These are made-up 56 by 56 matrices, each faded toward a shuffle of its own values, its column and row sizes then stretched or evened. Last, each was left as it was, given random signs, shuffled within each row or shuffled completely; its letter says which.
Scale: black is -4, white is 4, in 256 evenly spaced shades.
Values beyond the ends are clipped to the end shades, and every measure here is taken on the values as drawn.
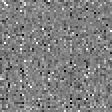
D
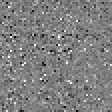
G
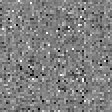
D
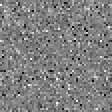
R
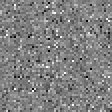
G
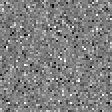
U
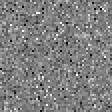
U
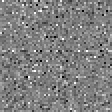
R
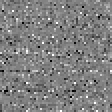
R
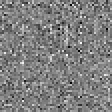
D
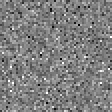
U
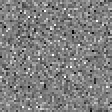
U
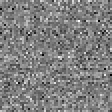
R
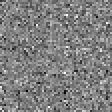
G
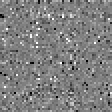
D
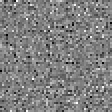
D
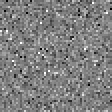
U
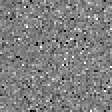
U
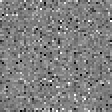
D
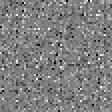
G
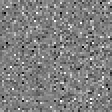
D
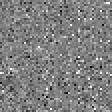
D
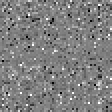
D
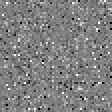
G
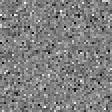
R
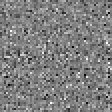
G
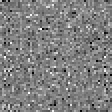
D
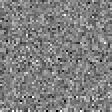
R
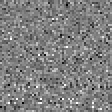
R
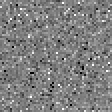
U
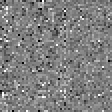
D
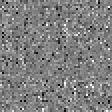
G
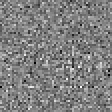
G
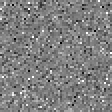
U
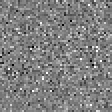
R
